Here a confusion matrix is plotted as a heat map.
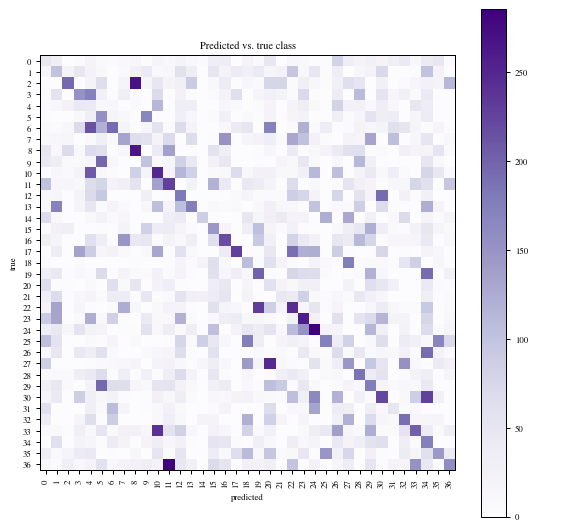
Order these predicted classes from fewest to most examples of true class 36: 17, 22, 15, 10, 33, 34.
17, 10, 34, 15, 22, 33
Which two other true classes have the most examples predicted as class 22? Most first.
17, 7
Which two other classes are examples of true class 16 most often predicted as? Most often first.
7, 28
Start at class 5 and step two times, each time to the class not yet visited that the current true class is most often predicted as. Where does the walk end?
28
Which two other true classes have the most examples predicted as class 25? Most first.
35, 14
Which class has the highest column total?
34
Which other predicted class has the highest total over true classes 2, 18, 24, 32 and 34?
27
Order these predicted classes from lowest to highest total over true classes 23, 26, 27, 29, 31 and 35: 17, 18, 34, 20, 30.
17, 30, 18, 34, 20
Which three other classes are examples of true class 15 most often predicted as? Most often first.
29, 19, 9
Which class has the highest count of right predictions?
24
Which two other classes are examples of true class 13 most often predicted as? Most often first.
1, 34
